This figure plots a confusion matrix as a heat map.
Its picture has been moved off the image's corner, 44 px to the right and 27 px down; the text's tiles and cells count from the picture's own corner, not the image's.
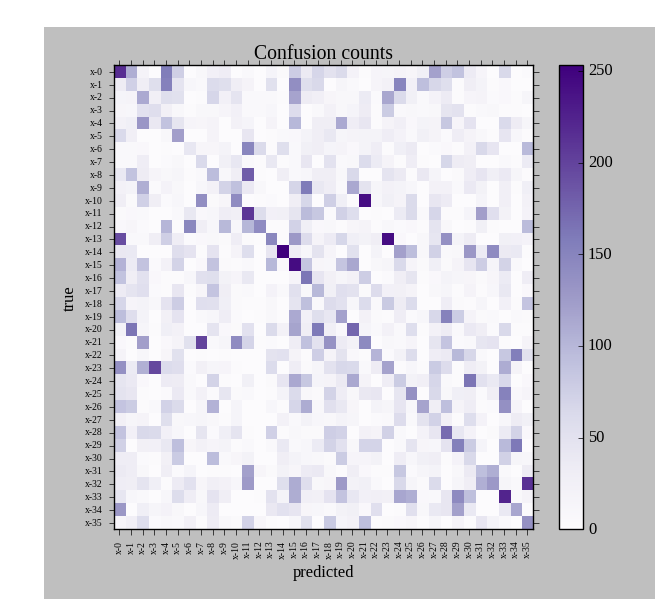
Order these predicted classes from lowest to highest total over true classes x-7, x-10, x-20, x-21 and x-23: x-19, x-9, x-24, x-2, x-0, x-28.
x-24, x-9, x-19, x-0, x-28, x-2
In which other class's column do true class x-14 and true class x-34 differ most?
x-32
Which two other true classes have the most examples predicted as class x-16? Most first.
x-9, x-26
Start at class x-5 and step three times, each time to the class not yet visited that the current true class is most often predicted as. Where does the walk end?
x-2
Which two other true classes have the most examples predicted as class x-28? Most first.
x-19, x-13
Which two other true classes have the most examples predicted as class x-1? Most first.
x-20, x-0
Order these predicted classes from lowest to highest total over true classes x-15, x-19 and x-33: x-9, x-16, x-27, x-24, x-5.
x-9, x-27, x-16, x-5, x-24
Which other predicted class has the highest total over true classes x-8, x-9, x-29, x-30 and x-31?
x-11
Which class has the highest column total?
x-15
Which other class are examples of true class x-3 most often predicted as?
x-23
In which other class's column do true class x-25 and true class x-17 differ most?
x-33
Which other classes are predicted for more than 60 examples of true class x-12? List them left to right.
x-4, x-6, x-9, x-11, x-15, x-35
